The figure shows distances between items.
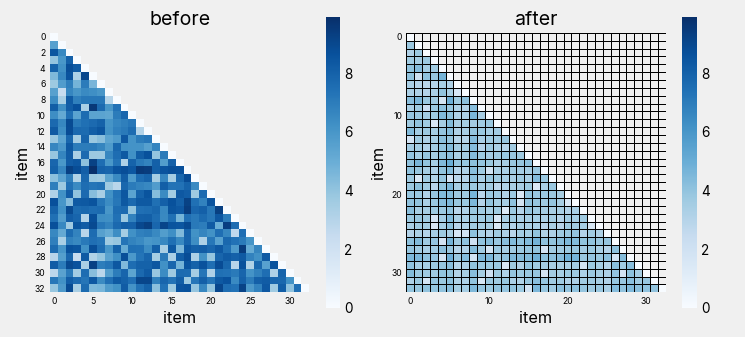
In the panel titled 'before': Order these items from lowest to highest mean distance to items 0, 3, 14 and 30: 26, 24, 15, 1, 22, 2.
15, 1, 26, 22, 2, 24
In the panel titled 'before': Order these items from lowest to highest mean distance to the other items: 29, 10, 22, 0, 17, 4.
0, 10, 4, 29, 22, 17
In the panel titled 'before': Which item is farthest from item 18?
17
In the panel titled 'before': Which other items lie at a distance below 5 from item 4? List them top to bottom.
9, 16, 23, 25, 29
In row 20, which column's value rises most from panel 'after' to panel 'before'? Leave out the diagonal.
21
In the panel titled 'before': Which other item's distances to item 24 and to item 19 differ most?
8
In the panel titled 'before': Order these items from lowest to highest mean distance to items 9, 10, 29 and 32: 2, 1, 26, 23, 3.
23, 1, 3, 26, 2
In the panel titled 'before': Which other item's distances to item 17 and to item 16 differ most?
9
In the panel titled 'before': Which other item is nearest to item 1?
7
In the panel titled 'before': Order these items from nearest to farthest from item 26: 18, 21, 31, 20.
21, 18, 20, 31
